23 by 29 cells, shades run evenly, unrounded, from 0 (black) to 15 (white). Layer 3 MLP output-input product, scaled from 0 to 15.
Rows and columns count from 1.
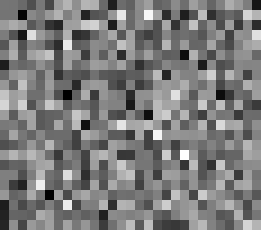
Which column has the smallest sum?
7
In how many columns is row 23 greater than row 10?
17
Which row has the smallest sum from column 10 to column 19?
8
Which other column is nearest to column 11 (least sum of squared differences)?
22
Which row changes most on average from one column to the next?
2
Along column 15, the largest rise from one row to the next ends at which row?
12
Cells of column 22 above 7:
16
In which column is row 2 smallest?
3
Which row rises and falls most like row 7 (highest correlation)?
5
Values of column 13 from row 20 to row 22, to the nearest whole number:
6 3 8
